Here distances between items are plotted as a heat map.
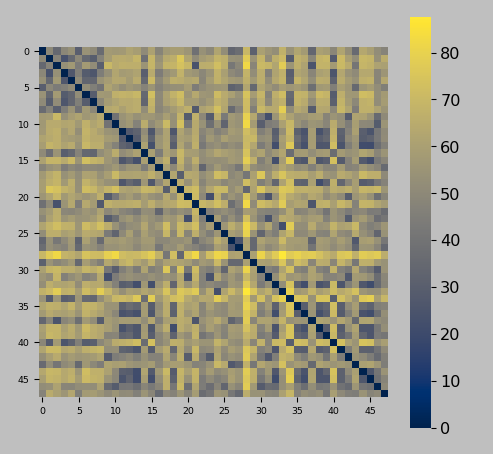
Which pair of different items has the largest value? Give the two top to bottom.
28, 33
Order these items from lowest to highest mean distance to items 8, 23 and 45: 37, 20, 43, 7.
20, 37, 43, 7
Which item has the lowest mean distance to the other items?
46
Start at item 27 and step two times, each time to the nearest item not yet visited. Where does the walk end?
43
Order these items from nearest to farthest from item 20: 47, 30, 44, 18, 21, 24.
30, 47, 18, 44, 24, 21
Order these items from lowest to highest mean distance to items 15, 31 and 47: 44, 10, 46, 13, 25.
13, 46, 44, 10, 25
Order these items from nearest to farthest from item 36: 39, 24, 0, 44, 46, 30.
44, 39, 46, 30, 24, 0
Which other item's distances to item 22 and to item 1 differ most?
34
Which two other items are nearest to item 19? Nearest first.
17, 28
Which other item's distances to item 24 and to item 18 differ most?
33
